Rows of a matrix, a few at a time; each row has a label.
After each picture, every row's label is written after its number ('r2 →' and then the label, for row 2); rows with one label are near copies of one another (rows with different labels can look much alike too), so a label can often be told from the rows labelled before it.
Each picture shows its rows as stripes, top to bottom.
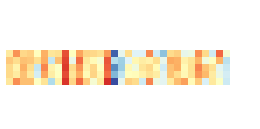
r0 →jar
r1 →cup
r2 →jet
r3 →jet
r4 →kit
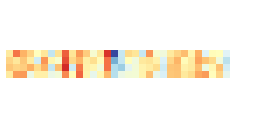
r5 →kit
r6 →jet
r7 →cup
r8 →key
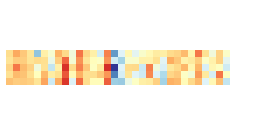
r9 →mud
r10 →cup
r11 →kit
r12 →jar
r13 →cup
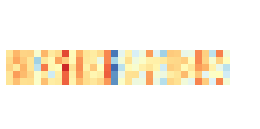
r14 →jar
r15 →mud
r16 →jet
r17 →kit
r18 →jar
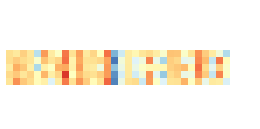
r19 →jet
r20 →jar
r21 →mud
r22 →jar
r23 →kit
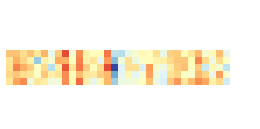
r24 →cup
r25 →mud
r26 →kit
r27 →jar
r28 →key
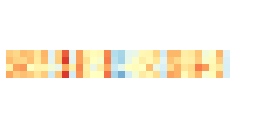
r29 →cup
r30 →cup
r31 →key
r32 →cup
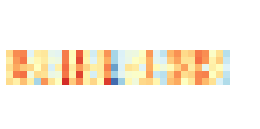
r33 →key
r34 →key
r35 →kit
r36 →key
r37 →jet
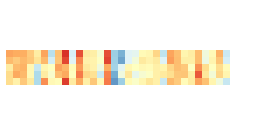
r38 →cup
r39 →cup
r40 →mud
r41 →mud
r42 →jet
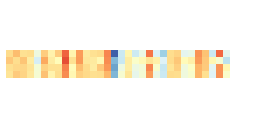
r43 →jar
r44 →jet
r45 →jar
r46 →jar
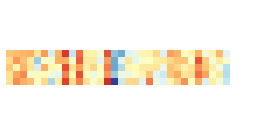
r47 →cup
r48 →mud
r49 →jet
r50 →key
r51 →kit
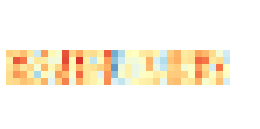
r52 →jet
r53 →key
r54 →jar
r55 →mud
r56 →cup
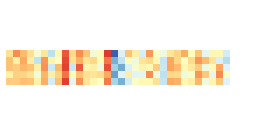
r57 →kit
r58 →jet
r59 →cup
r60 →jar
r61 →cup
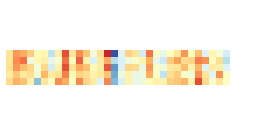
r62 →kit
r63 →key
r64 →kit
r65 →jar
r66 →mud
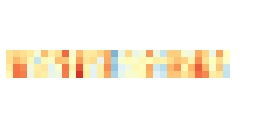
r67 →jar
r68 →mud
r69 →key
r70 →key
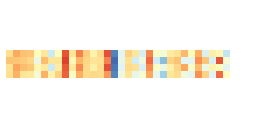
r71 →kit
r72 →jar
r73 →kit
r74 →jar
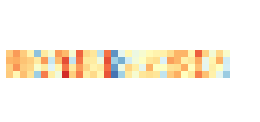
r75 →mud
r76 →cup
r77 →kit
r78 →jet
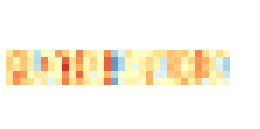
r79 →mud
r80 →jet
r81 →jet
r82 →key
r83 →kit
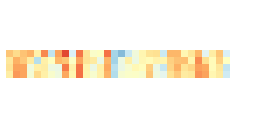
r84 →cup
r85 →mud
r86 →key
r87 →key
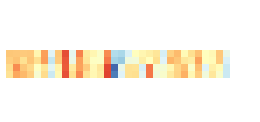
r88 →cup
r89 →cup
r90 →kit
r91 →kit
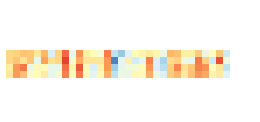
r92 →cup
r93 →jar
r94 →key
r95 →key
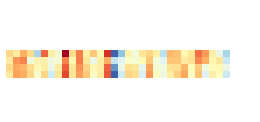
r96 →jet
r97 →key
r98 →kit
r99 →kit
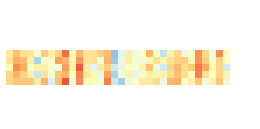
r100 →jar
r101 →mud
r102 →key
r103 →mud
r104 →cup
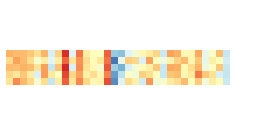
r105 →cup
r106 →kit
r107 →cup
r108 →jet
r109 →kit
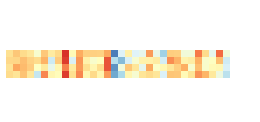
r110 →jar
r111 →cup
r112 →kit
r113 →jet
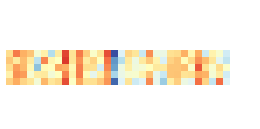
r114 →kit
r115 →jet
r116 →mud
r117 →key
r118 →jar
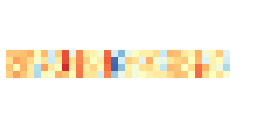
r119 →cup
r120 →kit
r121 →jet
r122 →mud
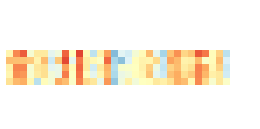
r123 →key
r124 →cup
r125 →key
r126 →key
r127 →mud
